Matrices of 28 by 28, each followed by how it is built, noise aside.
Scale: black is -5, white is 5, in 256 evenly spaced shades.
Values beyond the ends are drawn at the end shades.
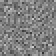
repeating rows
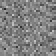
repeating rows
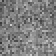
smooth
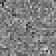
banded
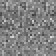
repeating columns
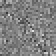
banded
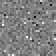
sparse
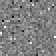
sparse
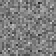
repeating rows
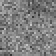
smooth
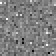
sparse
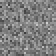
repeating rows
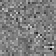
banded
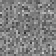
repeating columns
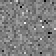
sparse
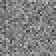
repeating rows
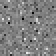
sparse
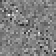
banded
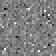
sparse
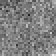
smooth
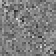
banded
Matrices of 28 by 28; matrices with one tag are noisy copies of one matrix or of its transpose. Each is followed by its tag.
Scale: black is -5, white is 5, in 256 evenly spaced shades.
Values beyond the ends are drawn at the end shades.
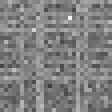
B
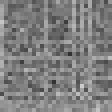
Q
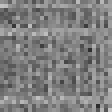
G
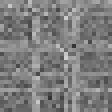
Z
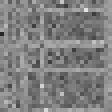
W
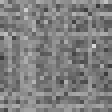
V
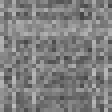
V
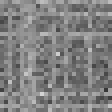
V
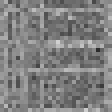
W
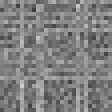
B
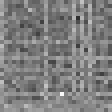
Q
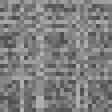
B
